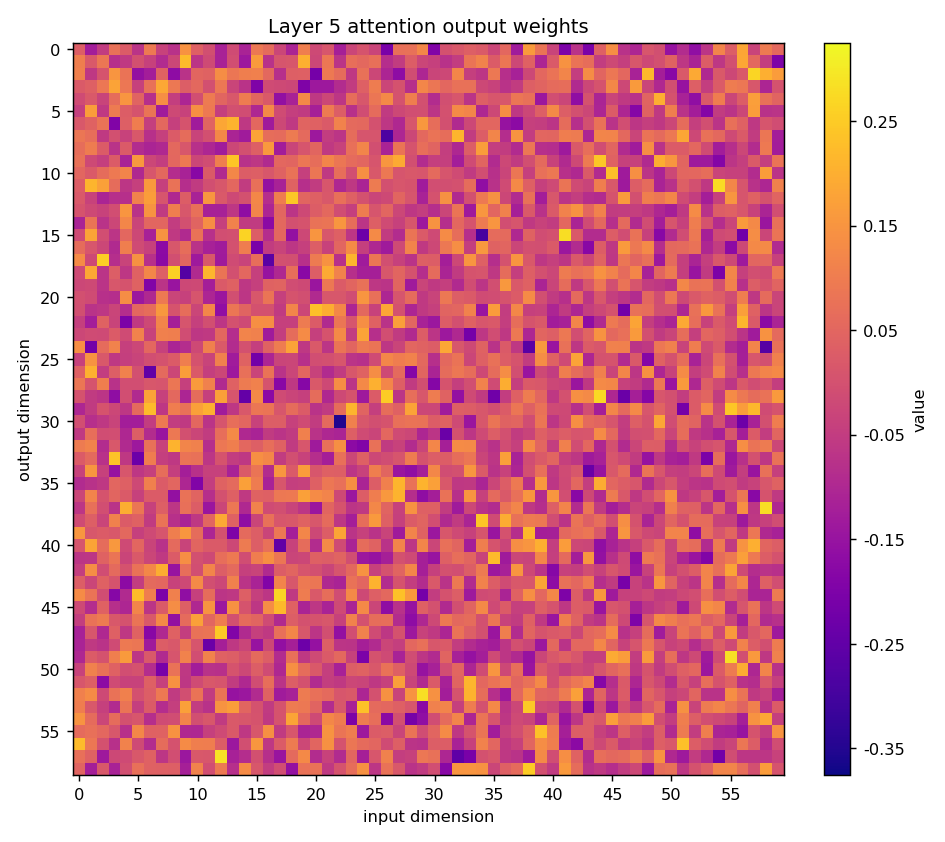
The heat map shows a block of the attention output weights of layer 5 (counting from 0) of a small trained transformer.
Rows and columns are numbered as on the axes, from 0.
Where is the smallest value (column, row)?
22, 30
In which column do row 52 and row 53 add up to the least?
43
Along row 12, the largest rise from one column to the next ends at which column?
11
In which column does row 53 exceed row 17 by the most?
24
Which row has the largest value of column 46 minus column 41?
16
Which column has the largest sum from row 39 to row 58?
55
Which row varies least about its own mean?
20
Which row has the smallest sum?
48
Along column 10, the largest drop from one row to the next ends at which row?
6
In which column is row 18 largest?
8
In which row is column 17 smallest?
40
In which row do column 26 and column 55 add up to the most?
28
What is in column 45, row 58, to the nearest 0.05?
-0.1
